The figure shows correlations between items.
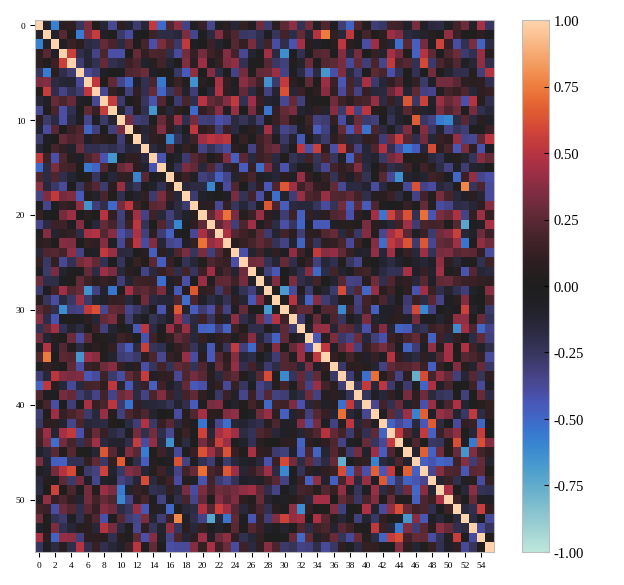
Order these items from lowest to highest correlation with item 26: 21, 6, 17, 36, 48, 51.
17, 48, 51, 36, 6, 21
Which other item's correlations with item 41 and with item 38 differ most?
47
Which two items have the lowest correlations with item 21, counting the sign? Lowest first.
52, 17
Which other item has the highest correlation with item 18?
2
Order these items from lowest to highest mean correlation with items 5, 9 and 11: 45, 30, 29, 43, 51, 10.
43, 30, 51, 10, 29, 45
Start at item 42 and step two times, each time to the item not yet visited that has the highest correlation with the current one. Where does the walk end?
13
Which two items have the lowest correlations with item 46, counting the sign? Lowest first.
37, 41
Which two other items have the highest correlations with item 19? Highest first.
28, 11
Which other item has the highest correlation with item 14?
0
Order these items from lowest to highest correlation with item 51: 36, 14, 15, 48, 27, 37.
37, 48, 15, 14, 27, 36
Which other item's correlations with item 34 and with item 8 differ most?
45
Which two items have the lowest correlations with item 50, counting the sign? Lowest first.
10, 46
